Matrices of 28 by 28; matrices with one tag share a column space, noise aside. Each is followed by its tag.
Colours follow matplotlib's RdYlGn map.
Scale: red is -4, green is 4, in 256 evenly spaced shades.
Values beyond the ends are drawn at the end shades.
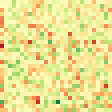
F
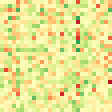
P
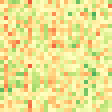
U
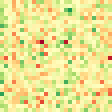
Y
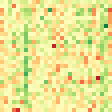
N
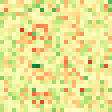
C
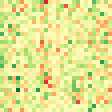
C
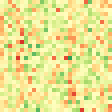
N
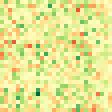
Y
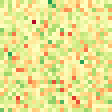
F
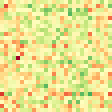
Y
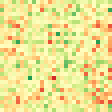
C
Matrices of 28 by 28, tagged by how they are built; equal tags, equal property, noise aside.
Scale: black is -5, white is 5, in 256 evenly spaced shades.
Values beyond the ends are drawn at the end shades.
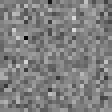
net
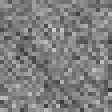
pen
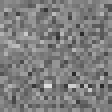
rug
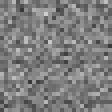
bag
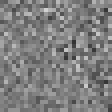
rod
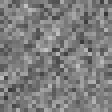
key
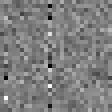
net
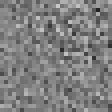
rod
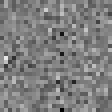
net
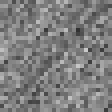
key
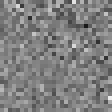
rod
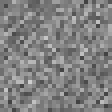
key
